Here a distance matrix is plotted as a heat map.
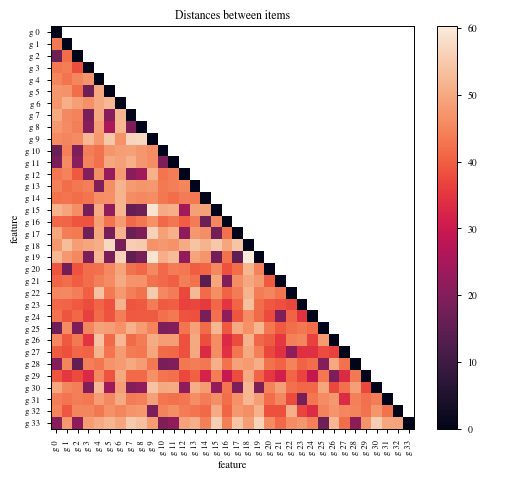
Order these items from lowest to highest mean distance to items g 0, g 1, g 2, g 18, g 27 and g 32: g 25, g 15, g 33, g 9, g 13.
g 25, g 33, g 9, g 13, g 15
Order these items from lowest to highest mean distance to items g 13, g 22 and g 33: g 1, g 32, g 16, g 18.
g 16, g 1, g 32, g 18
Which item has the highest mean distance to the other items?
g 18
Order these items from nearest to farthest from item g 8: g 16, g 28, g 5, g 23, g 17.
g 17, g 5, g 23, g 16, g 28
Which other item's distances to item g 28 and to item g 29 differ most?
g 26
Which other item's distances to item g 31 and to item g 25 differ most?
g 33
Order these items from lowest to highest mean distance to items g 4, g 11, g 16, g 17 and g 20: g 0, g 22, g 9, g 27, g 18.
g 0, g 27, g 22, g 9, g 18
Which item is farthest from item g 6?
g 19
